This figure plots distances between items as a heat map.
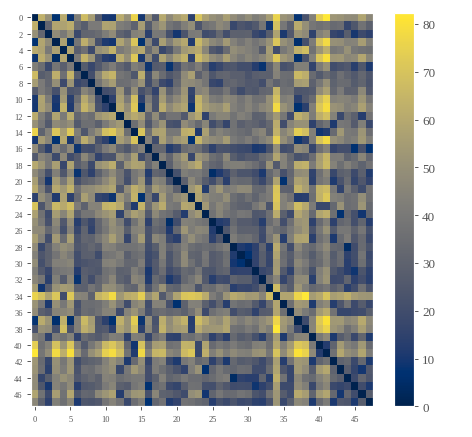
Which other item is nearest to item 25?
19
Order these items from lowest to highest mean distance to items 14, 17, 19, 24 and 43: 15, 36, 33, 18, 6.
6, 36, 33, 18, 15
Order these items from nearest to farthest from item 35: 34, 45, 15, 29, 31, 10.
45, 31, 29, 10, 15, 34
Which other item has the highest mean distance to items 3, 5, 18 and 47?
41
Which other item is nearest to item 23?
14
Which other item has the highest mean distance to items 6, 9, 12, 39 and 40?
34
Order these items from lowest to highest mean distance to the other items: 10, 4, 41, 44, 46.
44, 46, 10, 4, 41
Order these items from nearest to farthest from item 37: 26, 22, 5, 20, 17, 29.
5, 22, 17, 29, 26, 20
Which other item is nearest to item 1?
33
